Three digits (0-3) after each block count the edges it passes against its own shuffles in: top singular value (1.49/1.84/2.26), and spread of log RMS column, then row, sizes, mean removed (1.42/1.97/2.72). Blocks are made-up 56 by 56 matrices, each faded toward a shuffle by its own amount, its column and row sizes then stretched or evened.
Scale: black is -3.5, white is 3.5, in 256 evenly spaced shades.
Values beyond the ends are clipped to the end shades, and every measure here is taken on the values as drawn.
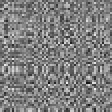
3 2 2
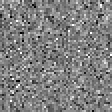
1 0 0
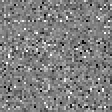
0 0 1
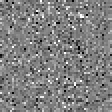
1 2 0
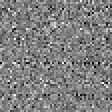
2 1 2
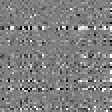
3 2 3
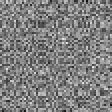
3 0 0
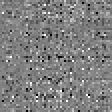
1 2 2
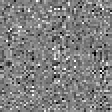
2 1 0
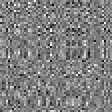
3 2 1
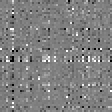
3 2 2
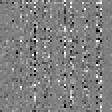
1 3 1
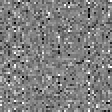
2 2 0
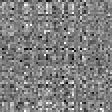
3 2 1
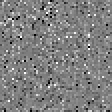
0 1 0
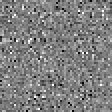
1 1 1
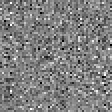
1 1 1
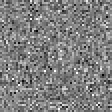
1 0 0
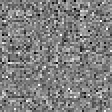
2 0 1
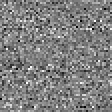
1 0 2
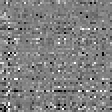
2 2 3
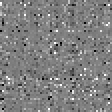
1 1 2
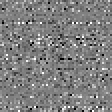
0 0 3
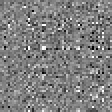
2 2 2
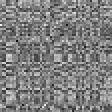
3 1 2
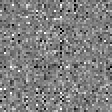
2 2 1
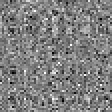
2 1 1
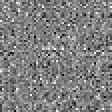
2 1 0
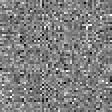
2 1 0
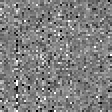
1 2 0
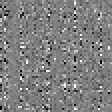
0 3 1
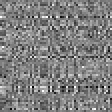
3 0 3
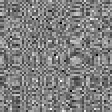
3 0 0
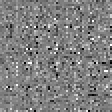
0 2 2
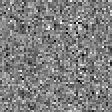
1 1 0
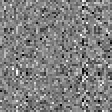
2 2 0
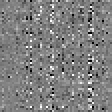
2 3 1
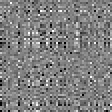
3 2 2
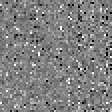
1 2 0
